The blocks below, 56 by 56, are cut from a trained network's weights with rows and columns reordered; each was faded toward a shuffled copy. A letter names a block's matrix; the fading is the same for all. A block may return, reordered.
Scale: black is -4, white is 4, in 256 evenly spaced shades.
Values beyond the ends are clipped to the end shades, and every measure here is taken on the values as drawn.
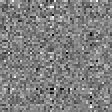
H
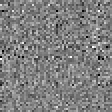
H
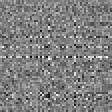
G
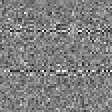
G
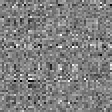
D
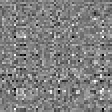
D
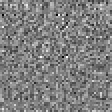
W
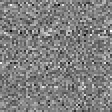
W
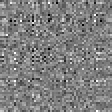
D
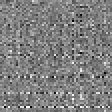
G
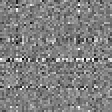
G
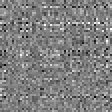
D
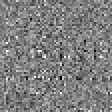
H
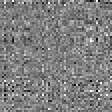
D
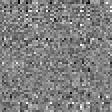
D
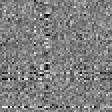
G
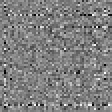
G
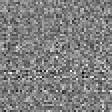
W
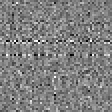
G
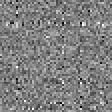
H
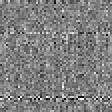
G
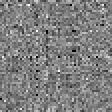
H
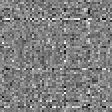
G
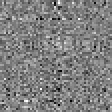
H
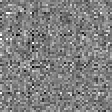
H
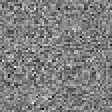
W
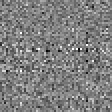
H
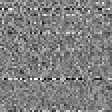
G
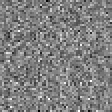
W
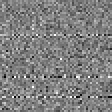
G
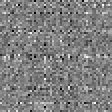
D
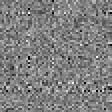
H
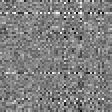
G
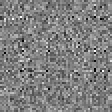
H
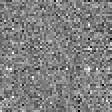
H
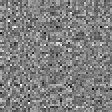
W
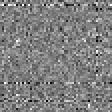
G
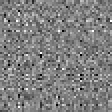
D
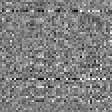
G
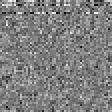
G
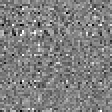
D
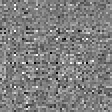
D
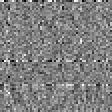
G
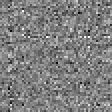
H
